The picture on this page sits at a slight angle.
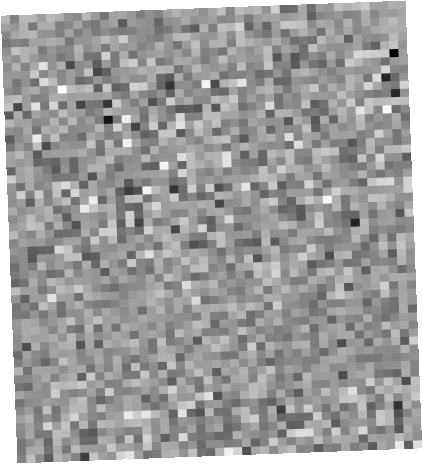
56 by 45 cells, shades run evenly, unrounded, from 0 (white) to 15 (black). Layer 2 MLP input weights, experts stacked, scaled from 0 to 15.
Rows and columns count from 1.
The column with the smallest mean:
42
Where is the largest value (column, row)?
44, 7
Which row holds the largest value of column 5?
17
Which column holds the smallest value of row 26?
14
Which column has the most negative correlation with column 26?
24
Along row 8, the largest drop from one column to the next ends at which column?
39
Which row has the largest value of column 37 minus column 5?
47
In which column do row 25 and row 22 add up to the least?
36
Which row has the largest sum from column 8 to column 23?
3
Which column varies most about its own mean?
43
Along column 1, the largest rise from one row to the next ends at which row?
13
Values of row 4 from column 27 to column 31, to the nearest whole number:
4 6 7 8 6
